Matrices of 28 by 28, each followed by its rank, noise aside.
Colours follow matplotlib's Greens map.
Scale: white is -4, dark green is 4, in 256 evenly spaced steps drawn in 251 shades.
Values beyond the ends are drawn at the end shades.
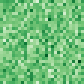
eight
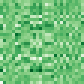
three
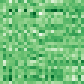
three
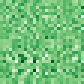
four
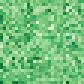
eight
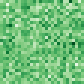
six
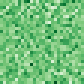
eight
